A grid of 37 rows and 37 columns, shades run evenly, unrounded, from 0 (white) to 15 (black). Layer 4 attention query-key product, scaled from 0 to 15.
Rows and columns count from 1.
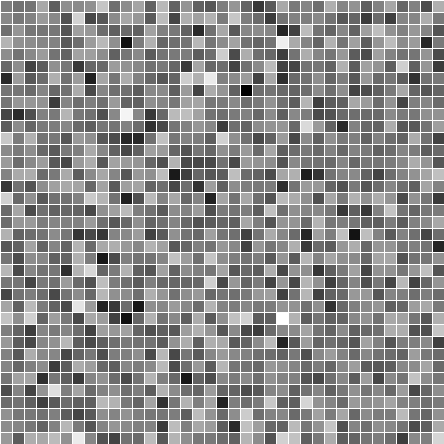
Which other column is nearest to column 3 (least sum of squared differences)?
35
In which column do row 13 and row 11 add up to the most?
29
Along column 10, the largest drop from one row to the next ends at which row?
28
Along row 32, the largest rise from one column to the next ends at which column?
4
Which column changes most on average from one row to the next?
24
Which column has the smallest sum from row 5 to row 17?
26
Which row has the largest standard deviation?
27
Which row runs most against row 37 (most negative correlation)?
6
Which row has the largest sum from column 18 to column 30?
8
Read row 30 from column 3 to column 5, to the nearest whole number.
5 7 7
